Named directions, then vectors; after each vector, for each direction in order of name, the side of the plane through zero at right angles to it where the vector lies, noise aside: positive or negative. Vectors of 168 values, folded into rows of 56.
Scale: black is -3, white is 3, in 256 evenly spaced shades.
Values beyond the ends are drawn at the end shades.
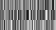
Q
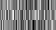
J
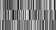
negative, negative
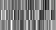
positive, positive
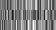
negative, positive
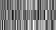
negative, positive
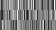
positive, positive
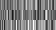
negative, positive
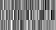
positive, positive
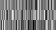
positive, negative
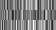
negative, positive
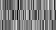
negative, negative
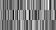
negative, negative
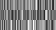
negative, positive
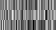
positive, negative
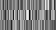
negative, negative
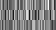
negative, negative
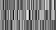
negative, negative
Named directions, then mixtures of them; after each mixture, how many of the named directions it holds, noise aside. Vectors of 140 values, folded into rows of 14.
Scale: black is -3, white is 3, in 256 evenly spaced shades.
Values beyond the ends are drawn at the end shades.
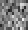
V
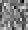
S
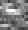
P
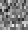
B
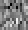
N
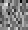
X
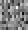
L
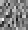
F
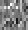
one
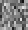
one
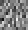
one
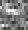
one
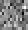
three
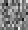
four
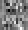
three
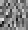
one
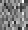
three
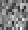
one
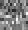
four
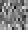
three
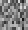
four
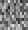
three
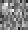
two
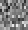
one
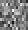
four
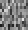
three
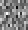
four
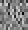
two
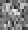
three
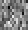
four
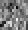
three
